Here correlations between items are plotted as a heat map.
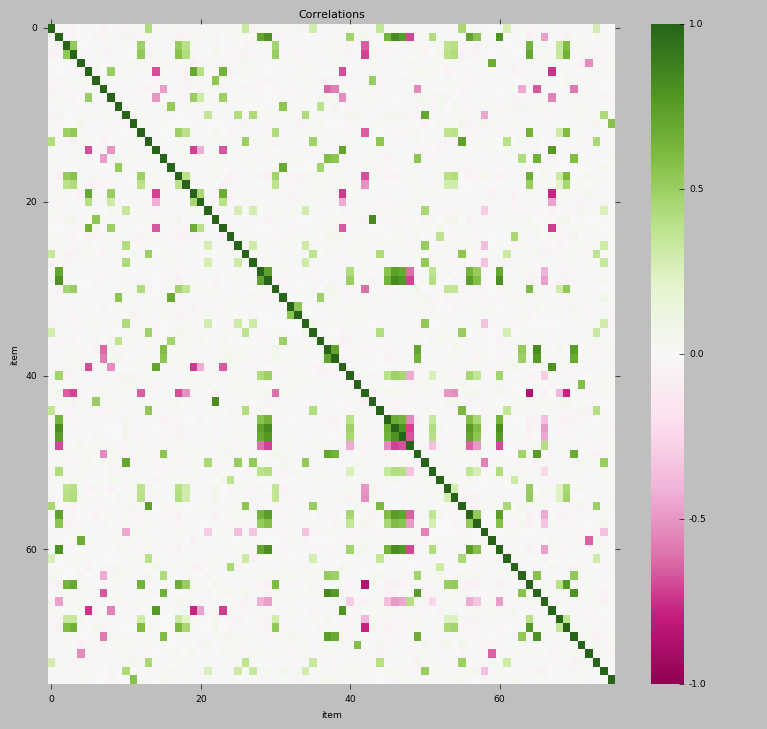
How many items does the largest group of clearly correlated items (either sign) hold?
13
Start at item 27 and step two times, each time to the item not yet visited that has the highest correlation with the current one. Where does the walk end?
10
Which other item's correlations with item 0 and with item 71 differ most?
41
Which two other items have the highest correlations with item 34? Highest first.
50, 10
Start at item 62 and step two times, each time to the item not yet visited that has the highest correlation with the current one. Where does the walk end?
52
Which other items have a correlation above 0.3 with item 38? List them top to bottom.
15, 37, 49, 63, 65, 70
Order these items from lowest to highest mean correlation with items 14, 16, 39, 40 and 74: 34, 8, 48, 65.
8, 48, 65, 34
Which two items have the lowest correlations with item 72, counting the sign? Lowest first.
59, 4
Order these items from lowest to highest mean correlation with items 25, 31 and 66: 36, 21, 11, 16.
11, 21, 36, 16
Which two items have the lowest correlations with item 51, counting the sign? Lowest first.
48, 66
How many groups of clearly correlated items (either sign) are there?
13
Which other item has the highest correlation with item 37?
65
